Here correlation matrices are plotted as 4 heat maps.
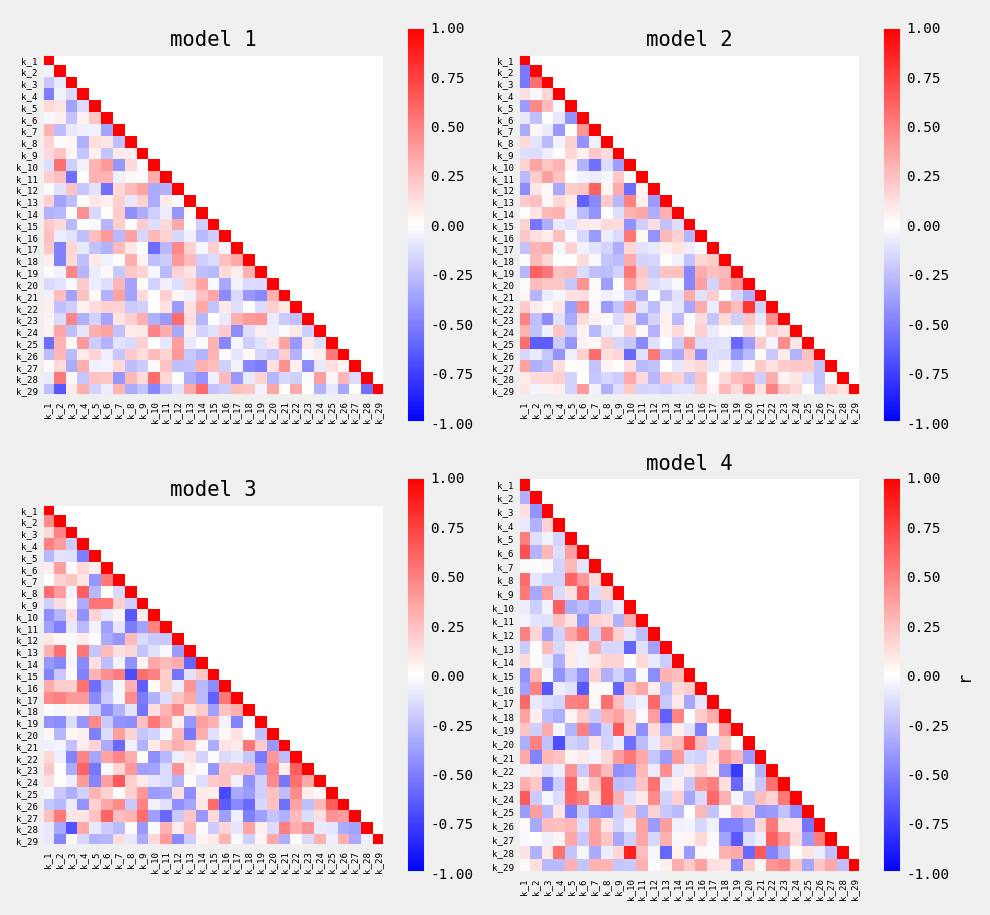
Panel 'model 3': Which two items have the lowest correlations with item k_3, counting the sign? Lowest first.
k_28, k_22
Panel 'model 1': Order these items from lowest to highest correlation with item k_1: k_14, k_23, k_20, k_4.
k_4, k_14, k_20, k_23
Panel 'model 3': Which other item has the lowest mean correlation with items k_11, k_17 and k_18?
k_9
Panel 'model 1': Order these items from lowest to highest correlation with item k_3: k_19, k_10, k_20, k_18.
k_10, k_20, k_18, k_19
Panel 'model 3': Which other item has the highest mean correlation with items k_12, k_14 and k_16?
k_18
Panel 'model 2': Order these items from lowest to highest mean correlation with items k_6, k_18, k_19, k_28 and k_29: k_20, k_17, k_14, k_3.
k_14, k_17, k_3, k_20
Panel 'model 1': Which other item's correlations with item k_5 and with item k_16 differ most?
k_21
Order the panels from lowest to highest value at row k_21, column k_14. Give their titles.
model 2, model 3, model 1, model 4
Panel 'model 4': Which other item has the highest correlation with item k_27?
k_22
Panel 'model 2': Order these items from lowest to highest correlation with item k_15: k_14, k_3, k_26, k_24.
k_3, k_14, k_24, k_26
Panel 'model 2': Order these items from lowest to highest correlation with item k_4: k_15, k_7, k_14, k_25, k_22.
k_7, k_25, k_15, k_22, k_14
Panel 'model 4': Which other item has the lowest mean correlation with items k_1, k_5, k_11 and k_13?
k_25
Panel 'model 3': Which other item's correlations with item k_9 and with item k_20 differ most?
k_5
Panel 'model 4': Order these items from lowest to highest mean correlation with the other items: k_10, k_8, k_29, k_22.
k_10, k_22, k_29, k_8
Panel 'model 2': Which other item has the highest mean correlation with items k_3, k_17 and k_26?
k_2
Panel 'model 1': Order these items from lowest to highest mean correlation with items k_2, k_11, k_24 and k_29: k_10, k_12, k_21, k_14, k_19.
k_12, k_19, k_14, k_21, k_10
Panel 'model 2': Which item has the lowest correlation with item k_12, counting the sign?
k_10
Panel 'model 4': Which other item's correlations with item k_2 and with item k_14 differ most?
k_21
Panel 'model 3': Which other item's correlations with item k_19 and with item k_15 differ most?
k_7
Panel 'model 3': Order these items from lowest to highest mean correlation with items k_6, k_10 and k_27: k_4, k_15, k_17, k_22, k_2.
k_17, k_4, k_22, k_2, k_15
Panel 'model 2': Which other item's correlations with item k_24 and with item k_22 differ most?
k_20
